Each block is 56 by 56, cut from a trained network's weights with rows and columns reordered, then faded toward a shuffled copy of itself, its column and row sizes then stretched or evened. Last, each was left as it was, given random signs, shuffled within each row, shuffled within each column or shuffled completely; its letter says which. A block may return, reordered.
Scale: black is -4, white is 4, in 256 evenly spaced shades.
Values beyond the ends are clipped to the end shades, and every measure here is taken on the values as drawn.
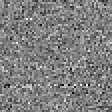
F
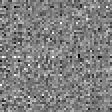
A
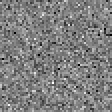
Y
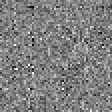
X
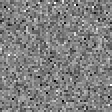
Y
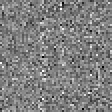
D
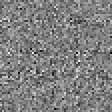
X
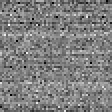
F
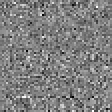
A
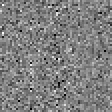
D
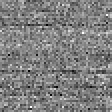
F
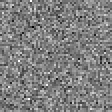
Y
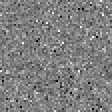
Y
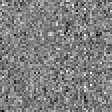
A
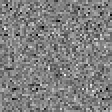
F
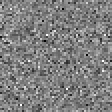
F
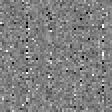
D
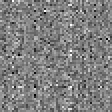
A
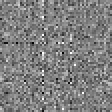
A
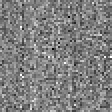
D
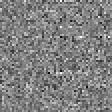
X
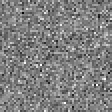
Y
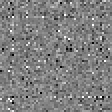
A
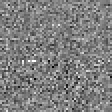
X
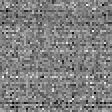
A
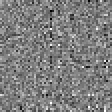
X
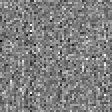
D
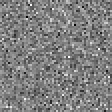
Y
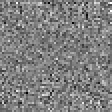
A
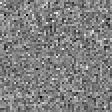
F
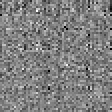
A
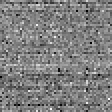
A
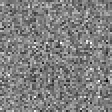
X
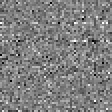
X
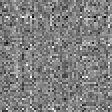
A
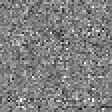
X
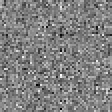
X
